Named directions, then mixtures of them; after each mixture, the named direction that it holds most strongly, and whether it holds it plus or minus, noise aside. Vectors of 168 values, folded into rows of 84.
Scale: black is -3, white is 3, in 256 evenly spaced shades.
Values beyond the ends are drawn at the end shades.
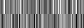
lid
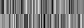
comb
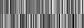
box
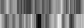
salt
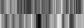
salt, plus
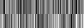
lid, minus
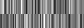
comb, minus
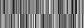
lid, minus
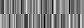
comb, plus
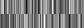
comb, minus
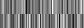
box, plus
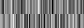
comb, plus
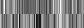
lid, plus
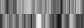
salt, minus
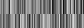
box, minus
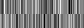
comb, plus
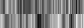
salt, plus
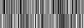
lid, minus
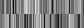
comb, plus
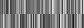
box, plus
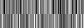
lid, minus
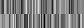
comb, plus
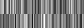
comb, minus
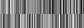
box, minus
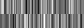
comb, minus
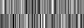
comb, minus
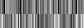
lid, minus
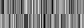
comb, plus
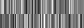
comb, minus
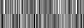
lid, plus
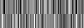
lid, minus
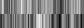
salt, minus
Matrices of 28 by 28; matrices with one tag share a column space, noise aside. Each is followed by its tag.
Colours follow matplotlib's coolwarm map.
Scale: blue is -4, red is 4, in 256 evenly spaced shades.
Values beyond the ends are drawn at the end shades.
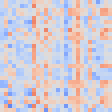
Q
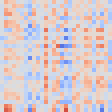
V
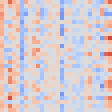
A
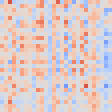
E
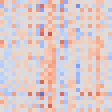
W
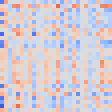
W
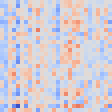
Q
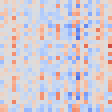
V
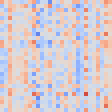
W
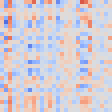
E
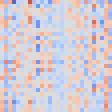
E
